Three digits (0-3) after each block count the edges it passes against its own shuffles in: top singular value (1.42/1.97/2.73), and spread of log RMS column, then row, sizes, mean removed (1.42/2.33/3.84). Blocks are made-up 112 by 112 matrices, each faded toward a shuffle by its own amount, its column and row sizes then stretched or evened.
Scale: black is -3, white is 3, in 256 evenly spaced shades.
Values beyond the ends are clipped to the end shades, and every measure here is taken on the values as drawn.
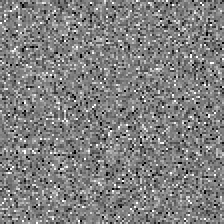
1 0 0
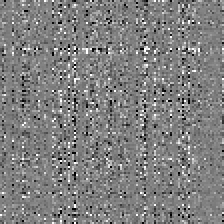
1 3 2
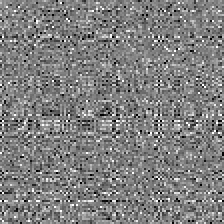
3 1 2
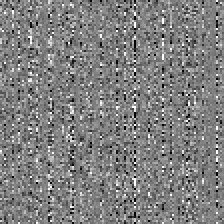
2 3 0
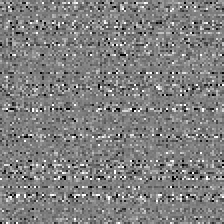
0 1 3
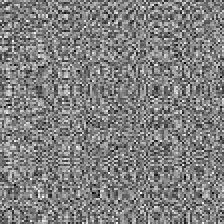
3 1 0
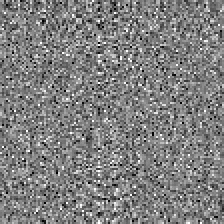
2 1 0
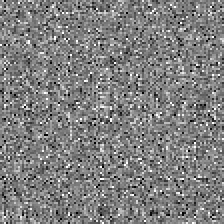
2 1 1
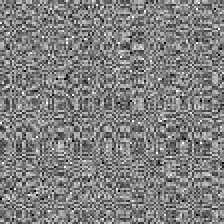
3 0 0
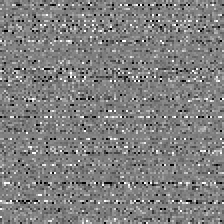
1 0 3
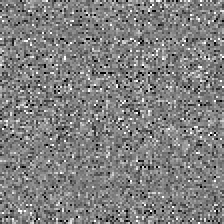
0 1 2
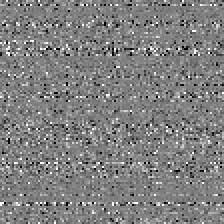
1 1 3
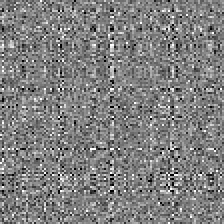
3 2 2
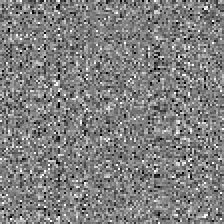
2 2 1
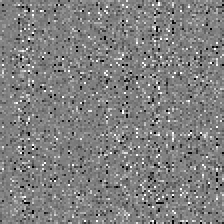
0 2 1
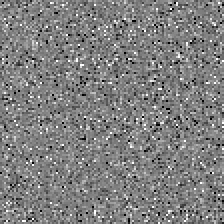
0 1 1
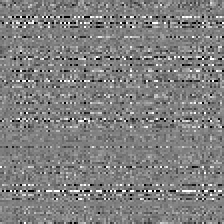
3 1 3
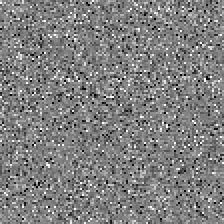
1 0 1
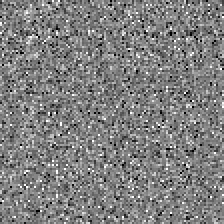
1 1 1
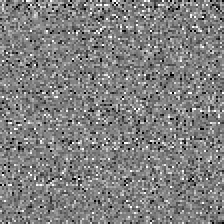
0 0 2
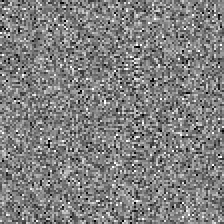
1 1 0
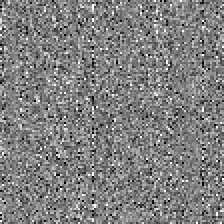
1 2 0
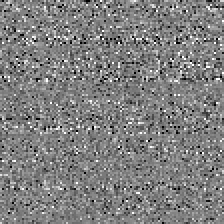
1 0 2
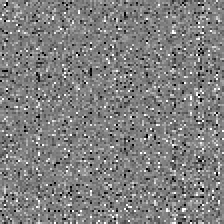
1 2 1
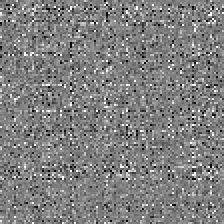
2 2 2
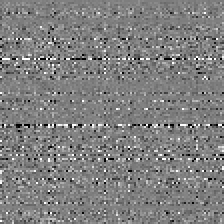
2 1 3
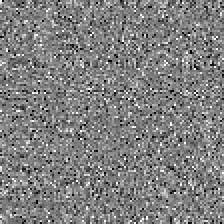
2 0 1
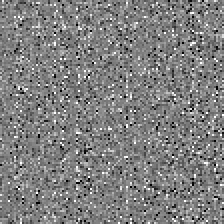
0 2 0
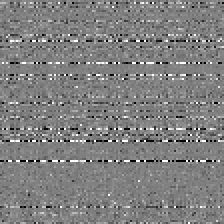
3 0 3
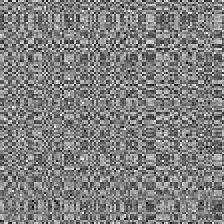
3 0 2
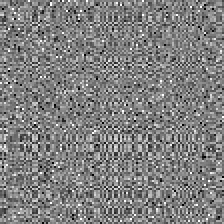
3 1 1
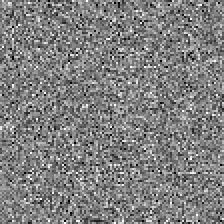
1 1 1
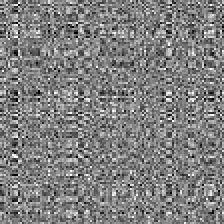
3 2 2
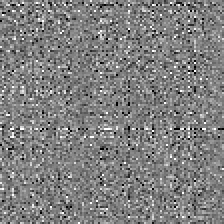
2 2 2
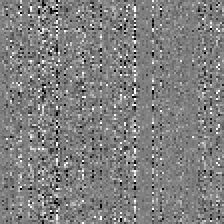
2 3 1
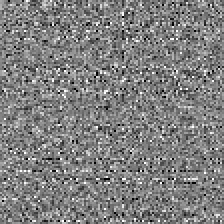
2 1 2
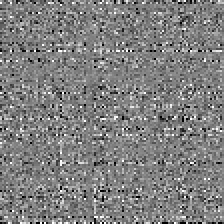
0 2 3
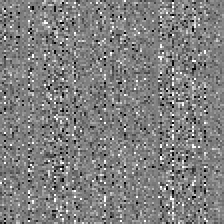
0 3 0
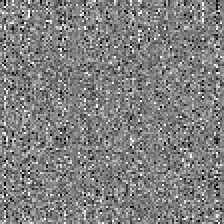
2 2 1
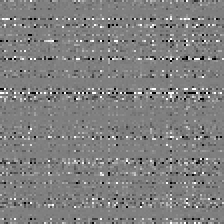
1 2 3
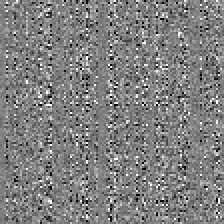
2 3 1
